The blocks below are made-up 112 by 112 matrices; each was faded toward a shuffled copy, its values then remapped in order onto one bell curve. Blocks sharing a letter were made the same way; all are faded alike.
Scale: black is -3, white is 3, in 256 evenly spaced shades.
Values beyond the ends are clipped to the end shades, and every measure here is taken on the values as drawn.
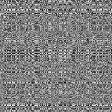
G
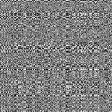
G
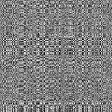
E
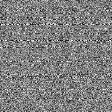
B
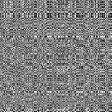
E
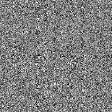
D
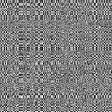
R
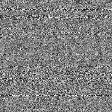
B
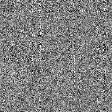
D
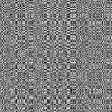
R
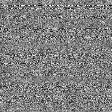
B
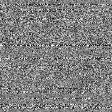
B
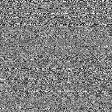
B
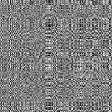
E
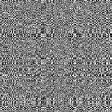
G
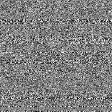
B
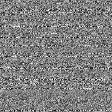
B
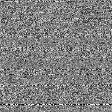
B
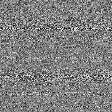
B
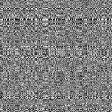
G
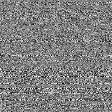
B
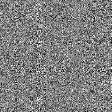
D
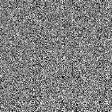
D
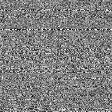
B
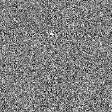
D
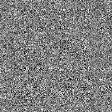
D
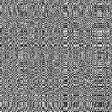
E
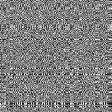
G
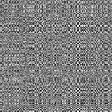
E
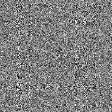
D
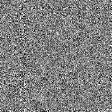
D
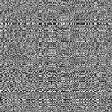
G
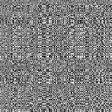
G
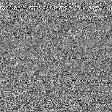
B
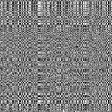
R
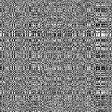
E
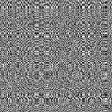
E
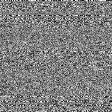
B
